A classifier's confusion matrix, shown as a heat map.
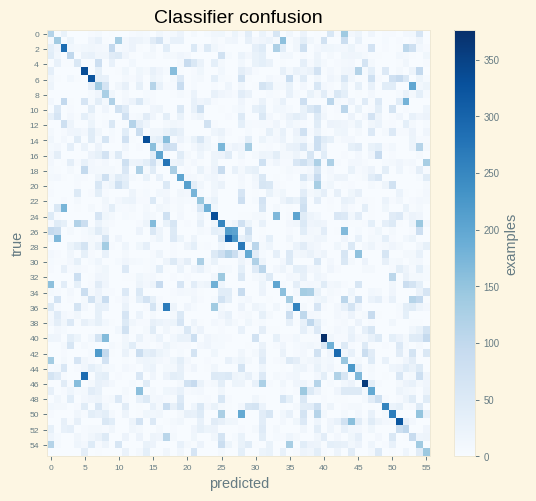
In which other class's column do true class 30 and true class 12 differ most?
22
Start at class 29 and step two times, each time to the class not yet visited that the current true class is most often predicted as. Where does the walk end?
5
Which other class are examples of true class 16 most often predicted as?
48
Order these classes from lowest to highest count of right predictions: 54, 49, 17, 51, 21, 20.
54, 21, 20, 49, 17, 51
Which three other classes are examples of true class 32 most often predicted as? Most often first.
25, 50, 4
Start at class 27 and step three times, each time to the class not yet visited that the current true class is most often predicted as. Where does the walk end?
0
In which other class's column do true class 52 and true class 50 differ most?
28
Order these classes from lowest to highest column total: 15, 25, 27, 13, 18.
27, 18, 13, 15, 25
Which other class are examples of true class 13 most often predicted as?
37
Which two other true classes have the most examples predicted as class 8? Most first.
40, 28
